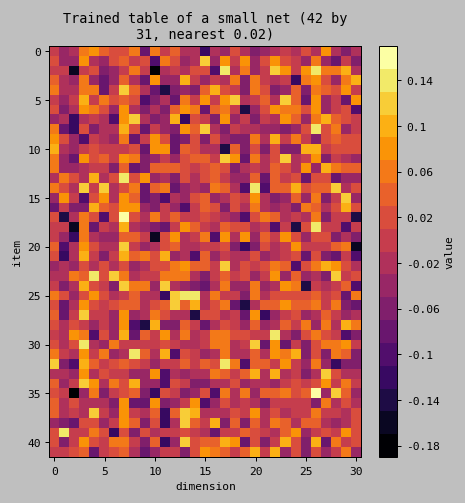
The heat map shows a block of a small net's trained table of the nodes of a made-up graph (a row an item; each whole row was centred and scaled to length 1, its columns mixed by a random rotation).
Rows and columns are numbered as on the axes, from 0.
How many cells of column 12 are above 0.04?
6
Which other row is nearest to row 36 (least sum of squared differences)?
28
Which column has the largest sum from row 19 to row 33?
3
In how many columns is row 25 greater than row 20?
18
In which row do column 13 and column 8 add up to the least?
9
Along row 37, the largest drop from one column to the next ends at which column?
11
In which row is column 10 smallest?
2
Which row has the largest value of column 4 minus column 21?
13
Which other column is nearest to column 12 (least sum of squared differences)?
21
